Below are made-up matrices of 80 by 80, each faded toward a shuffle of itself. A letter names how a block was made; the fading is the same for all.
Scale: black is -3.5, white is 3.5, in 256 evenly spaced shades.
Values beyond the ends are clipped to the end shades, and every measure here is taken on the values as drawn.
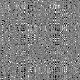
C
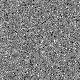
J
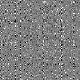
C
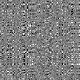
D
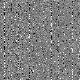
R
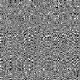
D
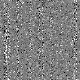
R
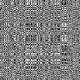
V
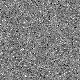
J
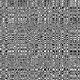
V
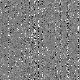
R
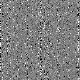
R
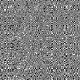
D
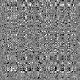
D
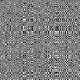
V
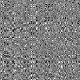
D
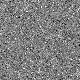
J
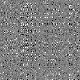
C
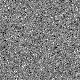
J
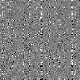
C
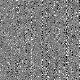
R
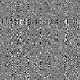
C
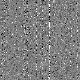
R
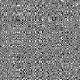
D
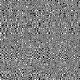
D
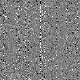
R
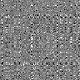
D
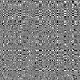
V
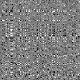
D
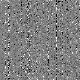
R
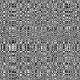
V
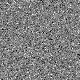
J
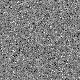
J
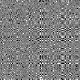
V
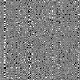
C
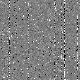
R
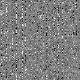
R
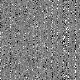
R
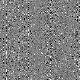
R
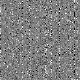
R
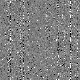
R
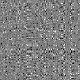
C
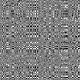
V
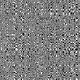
C
